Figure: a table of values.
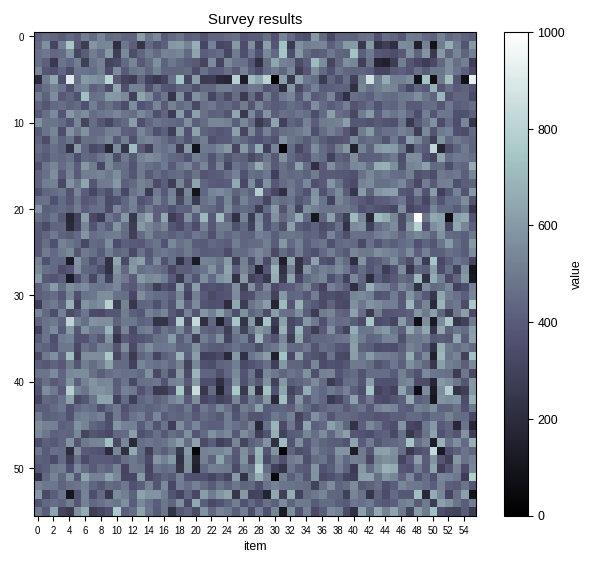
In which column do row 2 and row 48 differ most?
31
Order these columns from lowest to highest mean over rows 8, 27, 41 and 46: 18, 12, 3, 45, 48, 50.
48, 45, 3, 50, 18, 12
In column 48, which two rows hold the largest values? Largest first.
21, 22
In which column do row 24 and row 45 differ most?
55
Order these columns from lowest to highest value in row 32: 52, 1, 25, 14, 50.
52, 25, 1, 14, 50
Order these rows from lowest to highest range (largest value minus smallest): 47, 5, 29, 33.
29, 47, 33, 5
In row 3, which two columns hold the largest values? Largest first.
35, 30
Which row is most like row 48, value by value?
13
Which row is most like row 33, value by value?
41
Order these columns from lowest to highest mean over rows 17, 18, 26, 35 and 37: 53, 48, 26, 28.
26, 48, 53, 28
